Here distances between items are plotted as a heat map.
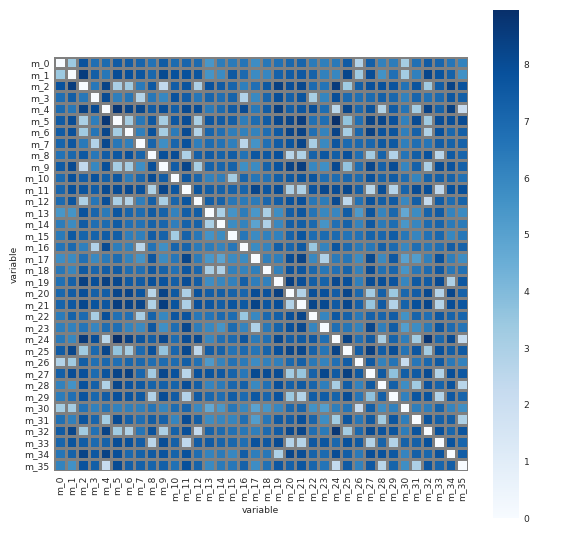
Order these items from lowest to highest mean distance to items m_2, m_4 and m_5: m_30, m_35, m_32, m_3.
m_32, m_35, m_30, m_3
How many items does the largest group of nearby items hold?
7
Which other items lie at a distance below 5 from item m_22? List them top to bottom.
m_3, m_7, m_16
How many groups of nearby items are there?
9
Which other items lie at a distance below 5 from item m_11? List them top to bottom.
m_8, m_20, m_21, m_27, m_29, m_33
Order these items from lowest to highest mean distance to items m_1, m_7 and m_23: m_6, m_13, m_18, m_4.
m_13, m_18, m_6, m_4
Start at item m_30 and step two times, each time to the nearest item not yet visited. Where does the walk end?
m_0
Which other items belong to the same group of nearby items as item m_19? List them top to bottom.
m_34
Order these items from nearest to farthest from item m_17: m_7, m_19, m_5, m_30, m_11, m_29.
m_30, m_7, m_19, m_5, m_29, m_11
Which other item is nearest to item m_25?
m_12
